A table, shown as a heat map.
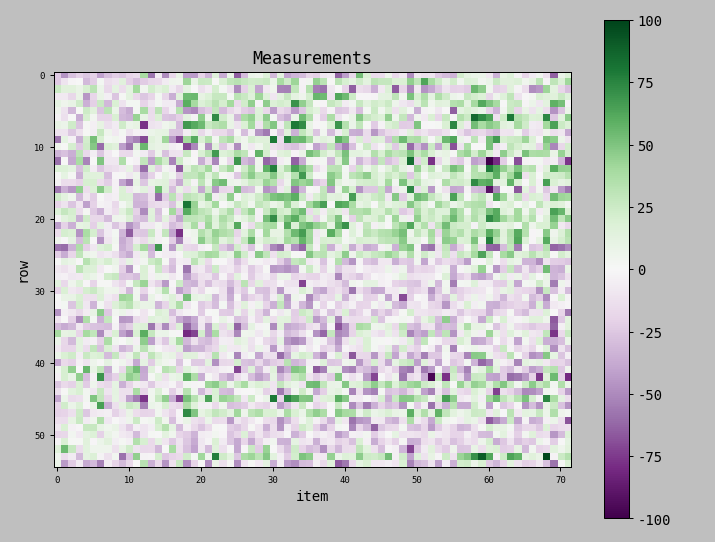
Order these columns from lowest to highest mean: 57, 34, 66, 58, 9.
9, 66, 57, 34, 58
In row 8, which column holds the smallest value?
29
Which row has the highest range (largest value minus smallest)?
12
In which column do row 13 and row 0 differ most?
69
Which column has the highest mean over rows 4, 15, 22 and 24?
58
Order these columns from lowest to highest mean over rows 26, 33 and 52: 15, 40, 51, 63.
51, 40, 63, 15
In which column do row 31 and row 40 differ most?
48
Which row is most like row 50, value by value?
28
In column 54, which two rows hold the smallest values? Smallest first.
42, 32
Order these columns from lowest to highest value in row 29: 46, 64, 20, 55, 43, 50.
55, 64, 50, 20, 46, 43
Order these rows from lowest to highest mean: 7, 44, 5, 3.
44, 5, 3, 7
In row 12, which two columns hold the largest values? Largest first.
49, 25
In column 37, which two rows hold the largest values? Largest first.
18, 3
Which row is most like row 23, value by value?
22
